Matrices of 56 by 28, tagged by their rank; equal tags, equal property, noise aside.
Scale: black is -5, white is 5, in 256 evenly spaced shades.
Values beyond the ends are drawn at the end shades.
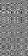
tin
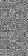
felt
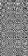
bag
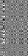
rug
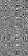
tin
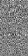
felt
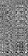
tin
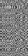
tin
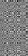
rug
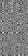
tin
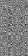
tin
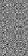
bag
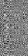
bag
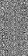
felt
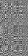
bag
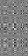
rug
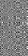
tin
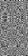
tin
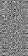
bag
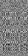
bag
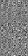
felt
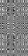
rug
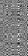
tin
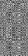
bag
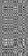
rug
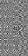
bag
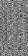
felt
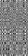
rug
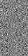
felt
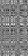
rug
